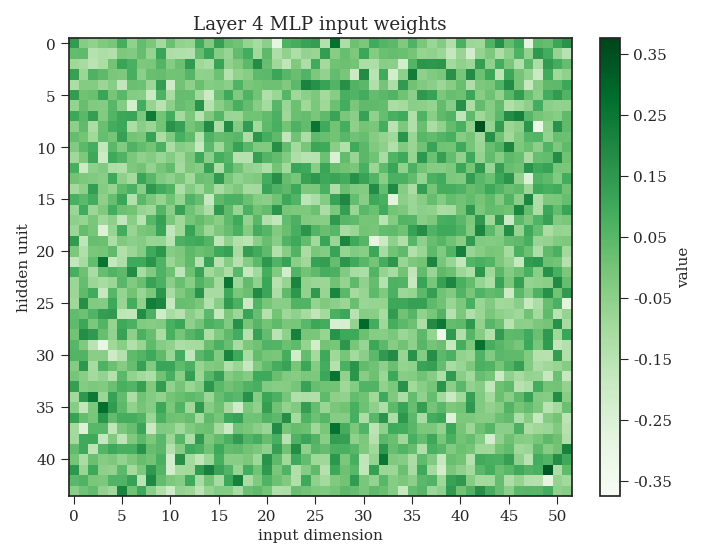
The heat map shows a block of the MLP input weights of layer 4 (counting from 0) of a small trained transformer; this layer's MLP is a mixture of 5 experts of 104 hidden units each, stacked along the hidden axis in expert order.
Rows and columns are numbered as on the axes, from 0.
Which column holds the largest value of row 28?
23
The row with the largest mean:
13
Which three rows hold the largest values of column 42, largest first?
8, 29, 18
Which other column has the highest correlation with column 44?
51
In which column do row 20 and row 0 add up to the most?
27
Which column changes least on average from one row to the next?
35
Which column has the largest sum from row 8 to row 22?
42
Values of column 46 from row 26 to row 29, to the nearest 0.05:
-0.1 -0.05 0.05 0
